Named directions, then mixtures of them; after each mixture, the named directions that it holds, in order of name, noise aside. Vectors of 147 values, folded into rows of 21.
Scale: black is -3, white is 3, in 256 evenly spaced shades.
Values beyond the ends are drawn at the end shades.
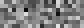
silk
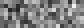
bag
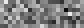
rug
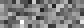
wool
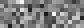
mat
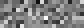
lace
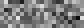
mat, rug.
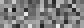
silk.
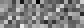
lace, rug, wool.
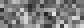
mat, silk.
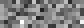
wool.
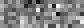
silk, wool.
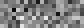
lace, silk, wool.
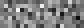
bag, mat.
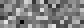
lace, wool.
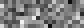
lace, mat, wool.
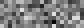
lace, mat.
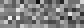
lace, rug.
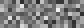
lace, rug, wool.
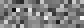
lace, mat.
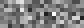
mat.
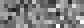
bag, silk, wool.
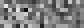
bag, mat, silk.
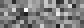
silk.
